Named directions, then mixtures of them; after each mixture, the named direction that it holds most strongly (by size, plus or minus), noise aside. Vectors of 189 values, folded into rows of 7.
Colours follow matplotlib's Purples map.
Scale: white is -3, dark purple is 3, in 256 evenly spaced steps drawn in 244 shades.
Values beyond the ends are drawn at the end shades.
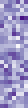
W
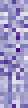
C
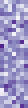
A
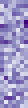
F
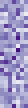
C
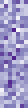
A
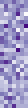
C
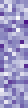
A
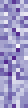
C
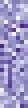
A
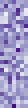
C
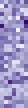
F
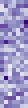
F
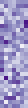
F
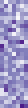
A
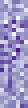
A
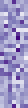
C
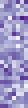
W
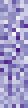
C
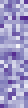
W
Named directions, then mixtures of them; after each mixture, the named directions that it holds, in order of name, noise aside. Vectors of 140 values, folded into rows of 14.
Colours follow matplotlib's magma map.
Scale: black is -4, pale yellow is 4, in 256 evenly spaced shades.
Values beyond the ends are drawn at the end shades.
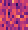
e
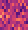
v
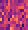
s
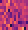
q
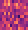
e, q.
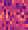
e, v.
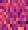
q, v.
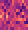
e, v.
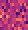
v.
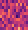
e, v.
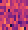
q.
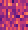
e.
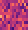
s, v.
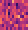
e.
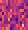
s.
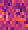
e, v.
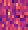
e.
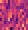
q, s.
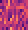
q, s.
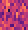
q, v.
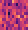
e.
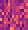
s.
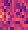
e, v.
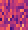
s.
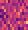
q, v.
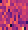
q.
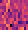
q.
